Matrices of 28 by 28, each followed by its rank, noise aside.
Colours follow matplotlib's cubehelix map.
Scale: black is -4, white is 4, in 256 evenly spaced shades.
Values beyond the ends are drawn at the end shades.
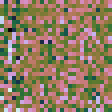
six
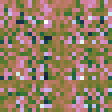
four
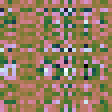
two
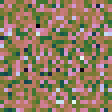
eight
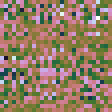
six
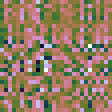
three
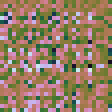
four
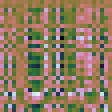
two
